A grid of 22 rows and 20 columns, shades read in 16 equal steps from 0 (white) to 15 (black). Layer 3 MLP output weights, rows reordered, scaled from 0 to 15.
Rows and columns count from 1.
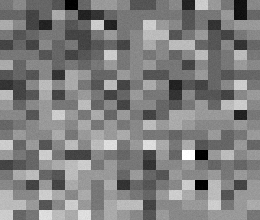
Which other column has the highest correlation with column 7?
6
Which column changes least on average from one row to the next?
11
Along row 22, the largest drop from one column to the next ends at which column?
4
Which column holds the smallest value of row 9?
19
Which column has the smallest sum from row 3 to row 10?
12
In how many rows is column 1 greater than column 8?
10
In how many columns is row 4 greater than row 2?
6
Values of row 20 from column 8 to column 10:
8 6 7
